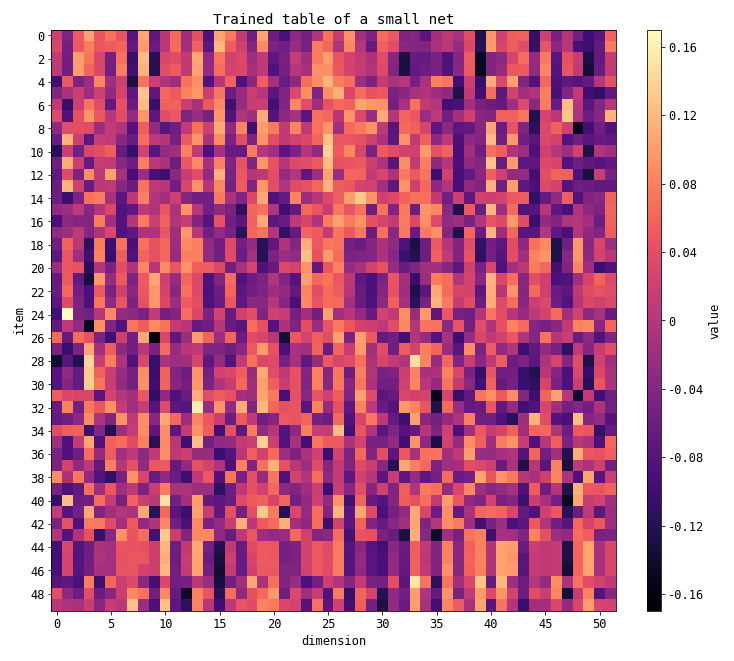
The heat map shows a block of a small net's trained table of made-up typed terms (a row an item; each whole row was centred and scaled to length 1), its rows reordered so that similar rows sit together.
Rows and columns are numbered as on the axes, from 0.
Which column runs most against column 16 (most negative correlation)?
34
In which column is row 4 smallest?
7
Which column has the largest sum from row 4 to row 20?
25
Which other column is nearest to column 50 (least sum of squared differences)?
37
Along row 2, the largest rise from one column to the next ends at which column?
8
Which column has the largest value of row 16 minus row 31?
35
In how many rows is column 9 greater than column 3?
21
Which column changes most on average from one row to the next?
1
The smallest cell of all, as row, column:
26, 9
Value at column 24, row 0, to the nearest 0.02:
0
